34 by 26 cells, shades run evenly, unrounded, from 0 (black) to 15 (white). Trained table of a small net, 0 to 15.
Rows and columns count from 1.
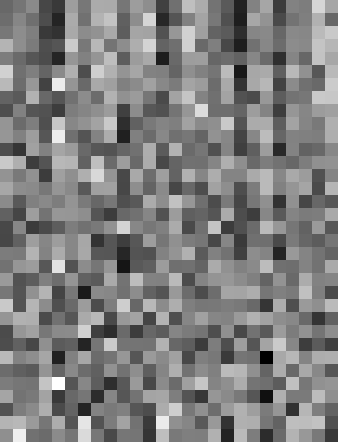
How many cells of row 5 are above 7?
13
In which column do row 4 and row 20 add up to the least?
19
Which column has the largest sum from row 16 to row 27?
14
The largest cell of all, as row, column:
30, 5
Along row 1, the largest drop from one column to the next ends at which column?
22
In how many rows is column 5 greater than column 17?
14
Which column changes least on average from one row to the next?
6
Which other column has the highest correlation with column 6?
12
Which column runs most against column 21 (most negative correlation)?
4
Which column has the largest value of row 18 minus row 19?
10
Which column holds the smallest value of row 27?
7
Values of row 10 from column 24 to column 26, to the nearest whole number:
8 7 10
